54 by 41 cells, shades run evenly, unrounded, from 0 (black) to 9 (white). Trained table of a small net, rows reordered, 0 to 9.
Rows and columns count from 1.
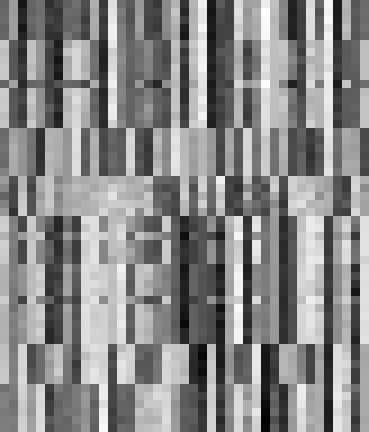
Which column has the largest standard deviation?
37
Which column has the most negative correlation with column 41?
28
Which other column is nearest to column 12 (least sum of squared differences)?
34
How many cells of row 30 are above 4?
26
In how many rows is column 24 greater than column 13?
17
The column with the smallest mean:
25
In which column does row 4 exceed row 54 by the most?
30
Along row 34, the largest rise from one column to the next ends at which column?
41
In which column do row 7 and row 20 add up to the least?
12
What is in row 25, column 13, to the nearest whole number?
8
